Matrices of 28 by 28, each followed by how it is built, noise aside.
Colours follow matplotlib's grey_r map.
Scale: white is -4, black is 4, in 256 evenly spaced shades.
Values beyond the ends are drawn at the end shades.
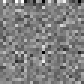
low rank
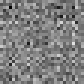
low rank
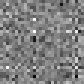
low rank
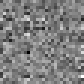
low rank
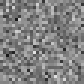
noise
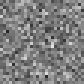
noise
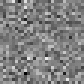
low rank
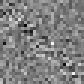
banded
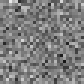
noise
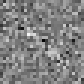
banded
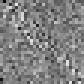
banded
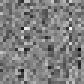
low rank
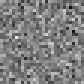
noise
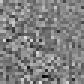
lower triangular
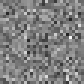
low rank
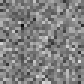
repeating rows
